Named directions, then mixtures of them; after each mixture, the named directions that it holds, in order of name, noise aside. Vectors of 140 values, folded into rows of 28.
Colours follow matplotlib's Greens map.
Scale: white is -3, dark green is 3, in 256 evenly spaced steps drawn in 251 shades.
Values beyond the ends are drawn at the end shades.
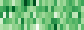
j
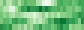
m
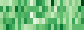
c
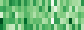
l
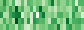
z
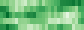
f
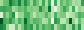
l.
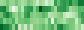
f, l, m.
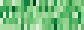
j.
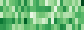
c, l, m.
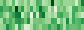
c, z.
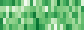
c, j.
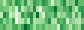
z.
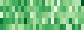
c, l.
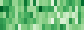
f, j, l.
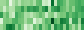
c, l, m.
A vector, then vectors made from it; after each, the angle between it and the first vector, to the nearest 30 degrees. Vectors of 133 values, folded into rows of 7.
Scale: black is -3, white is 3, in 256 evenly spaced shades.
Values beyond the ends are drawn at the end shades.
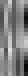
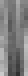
90 degrees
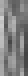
90 degrees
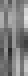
150 degrees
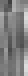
150 degrees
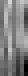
30 degrees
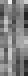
30 degrees
